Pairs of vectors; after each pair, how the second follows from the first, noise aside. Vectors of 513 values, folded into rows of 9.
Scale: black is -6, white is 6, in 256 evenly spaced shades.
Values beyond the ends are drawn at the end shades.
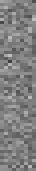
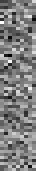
negated, scaled up.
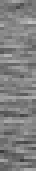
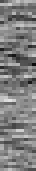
wrapped around, scaled up.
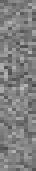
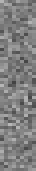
reversed, negated.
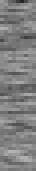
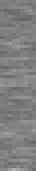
reversed, negated, shrunk.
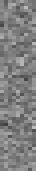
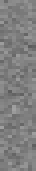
reversed, shrunk.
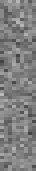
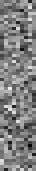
wrapped around, scaled up.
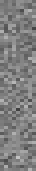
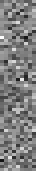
wrapped around, scaled up.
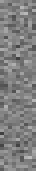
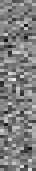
wrapped around, scaled up.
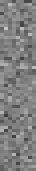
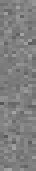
reversed, negated, shrunk.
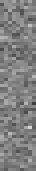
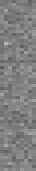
reversed, shrunk.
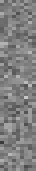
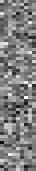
scaled up.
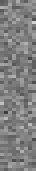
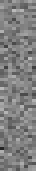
reversed, negated.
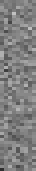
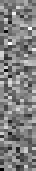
scaled up.
